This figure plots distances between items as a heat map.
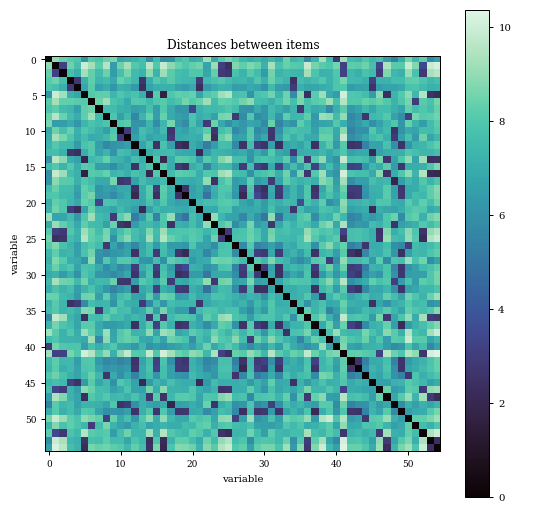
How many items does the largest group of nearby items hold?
12
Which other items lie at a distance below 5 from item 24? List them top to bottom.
1, 2, 25, 41, 46, 52
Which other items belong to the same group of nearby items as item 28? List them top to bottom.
39
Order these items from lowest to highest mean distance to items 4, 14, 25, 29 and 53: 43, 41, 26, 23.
43, 26, 23, 41
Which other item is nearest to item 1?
25
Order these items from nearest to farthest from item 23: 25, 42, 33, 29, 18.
42, 29, 18, 33, 25
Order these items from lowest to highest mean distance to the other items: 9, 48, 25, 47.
48, 9, 47, 25
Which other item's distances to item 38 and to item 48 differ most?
17
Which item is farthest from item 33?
54
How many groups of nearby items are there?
12
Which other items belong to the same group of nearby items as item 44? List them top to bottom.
8, 26, 50
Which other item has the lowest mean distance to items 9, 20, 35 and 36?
7
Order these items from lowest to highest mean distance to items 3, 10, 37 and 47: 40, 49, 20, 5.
49, 5, 40, 20
